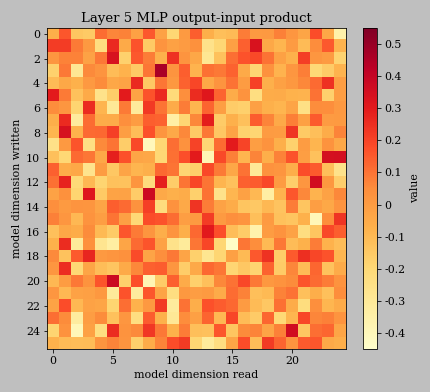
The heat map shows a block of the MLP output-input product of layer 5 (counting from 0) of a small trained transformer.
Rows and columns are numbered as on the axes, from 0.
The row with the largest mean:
10
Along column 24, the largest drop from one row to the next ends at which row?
11
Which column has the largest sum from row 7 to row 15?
1
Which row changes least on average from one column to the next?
14
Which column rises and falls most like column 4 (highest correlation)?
15
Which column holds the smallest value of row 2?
13
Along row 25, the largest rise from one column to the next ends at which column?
18
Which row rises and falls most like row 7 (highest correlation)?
17
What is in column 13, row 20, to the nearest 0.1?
-0.1
